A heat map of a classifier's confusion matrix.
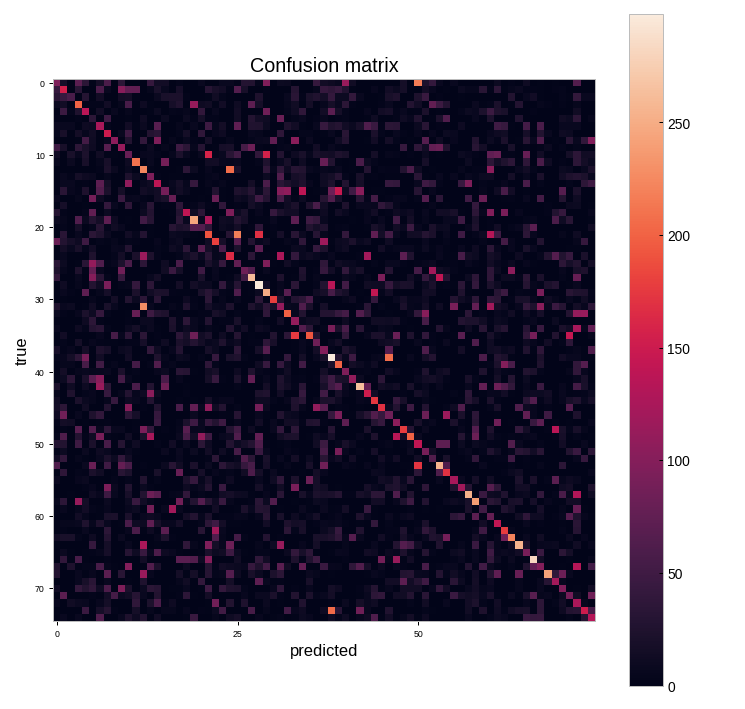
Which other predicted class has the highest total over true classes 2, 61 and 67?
72
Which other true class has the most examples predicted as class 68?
46
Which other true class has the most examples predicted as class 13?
49
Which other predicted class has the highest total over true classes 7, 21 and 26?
25
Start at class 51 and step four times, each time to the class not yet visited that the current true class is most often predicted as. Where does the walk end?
37
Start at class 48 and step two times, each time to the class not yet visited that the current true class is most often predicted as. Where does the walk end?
28
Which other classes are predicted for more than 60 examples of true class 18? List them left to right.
5, 24, 60, 62
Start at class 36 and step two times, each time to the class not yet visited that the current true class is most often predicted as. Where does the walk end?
3
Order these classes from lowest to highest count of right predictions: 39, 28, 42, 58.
39, 58, 42, 28
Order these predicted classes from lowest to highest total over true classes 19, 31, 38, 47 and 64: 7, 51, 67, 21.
51, 7, 67, 21
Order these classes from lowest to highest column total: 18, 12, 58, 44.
18, 44, 58, 12
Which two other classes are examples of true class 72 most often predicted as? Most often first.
22, 14
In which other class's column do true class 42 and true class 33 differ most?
6
